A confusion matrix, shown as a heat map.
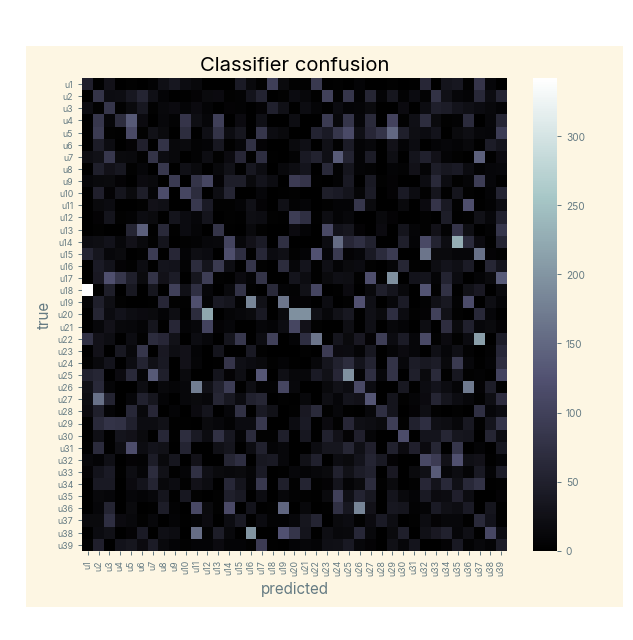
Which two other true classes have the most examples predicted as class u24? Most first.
u14, u7
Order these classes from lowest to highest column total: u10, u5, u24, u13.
u10, u13, u5, u24
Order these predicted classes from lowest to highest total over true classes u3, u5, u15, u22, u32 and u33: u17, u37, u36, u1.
u36, u1, u17, u37
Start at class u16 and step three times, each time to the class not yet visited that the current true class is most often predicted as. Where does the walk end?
u8
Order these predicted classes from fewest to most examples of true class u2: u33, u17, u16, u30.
u30, u16, u17, u33
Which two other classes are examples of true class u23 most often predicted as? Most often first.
u6, u39
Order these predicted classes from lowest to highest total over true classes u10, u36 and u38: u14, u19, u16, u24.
u24, u14, u16, u19
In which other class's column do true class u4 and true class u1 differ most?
u5
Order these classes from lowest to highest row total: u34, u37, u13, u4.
u37, u13, u34, u4
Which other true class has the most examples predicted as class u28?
u22
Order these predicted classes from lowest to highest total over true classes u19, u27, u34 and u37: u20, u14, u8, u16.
u20, u8, u14, u16
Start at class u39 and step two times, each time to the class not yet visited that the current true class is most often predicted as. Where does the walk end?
u29
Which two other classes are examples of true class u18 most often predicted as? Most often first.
u1, u32
